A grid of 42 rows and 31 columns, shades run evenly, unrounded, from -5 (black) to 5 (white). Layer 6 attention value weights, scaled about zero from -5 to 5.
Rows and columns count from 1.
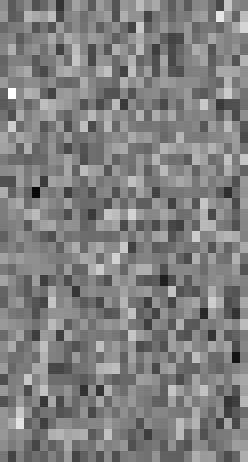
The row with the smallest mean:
18
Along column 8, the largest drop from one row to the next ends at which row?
31
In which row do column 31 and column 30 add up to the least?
33
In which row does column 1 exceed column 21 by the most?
26
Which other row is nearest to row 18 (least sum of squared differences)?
38
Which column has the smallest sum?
30
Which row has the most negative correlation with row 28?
34
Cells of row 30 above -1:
26
